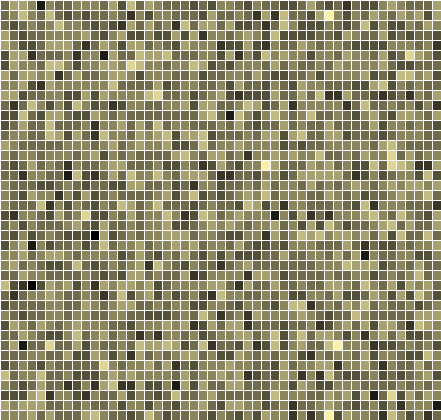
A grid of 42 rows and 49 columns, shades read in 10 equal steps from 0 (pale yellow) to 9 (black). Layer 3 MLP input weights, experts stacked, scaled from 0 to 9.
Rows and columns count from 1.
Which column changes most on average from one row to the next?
41
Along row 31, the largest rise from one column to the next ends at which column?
35
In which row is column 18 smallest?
10
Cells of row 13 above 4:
30
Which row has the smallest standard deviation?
15
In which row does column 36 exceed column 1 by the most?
38
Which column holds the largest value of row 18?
8
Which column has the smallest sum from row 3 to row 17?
6
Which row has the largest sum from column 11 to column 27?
19
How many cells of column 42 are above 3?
34
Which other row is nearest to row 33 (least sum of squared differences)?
28
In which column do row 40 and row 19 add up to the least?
44
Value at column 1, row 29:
2
